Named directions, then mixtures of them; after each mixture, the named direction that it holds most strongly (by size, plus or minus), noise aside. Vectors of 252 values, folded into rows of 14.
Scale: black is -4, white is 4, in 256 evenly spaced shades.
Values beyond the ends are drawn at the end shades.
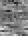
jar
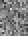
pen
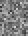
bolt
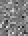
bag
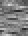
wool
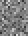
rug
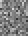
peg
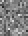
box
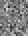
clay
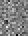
bag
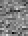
wool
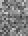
peg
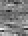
jar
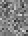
clay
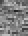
wool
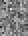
pen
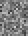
bolt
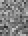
peg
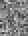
pen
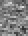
wool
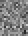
bolt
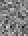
bag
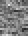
wool
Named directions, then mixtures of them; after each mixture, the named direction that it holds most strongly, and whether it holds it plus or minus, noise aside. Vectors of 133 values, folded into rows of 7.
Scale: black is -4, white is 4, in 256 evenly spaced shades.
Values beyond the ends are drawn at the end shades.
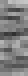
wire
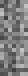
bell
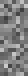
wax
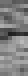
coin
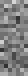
wax, minus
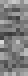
wire, plus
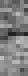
coin, plus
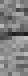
coin, plus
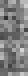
bell, plus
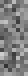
wax, minus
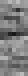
wire, plus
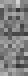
bell, minus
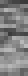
coin, plus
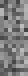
bell, plus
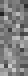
bell, minus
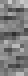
wire, plus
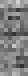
wire, plus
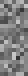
wax, plus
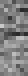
coin, plus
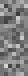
wax, plus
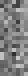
bell, plus
